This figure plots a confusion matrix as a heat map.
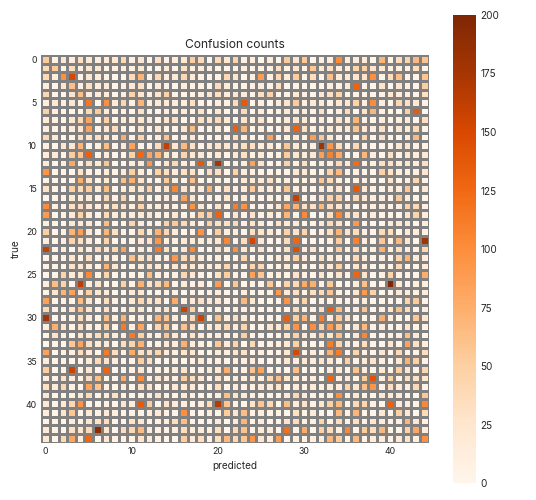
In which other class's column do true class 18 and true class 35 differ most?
20
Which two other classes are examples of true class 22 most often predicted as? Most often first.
0, 29
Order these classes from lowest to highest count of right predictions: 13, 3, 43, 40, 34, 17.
13, 3, 43, 17, 34, 40
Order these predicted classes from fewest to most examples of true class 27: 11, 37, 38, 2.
11, 38, 2, 37
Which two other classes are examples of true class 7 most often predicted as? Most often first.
5, 36
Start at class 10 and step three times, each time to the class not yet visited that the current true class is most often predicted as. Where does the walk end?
38
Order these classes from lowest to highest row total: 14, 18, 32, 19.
14, 19, 32, 18
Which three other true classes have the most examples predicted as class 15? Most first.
23, 28, 19
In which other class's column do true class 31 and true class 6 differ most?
43
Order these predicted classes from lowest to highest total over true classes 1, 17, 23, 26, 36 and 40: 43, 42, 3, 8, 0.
8, 43, 42, 0, 3
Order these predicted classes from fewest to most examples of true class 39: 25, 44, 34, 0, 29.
25, 0, 29, 44, 34
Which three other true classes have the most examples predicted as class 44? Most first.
21, 40, 25
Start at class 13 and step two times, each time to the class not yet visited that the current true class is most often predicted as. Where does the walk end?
34
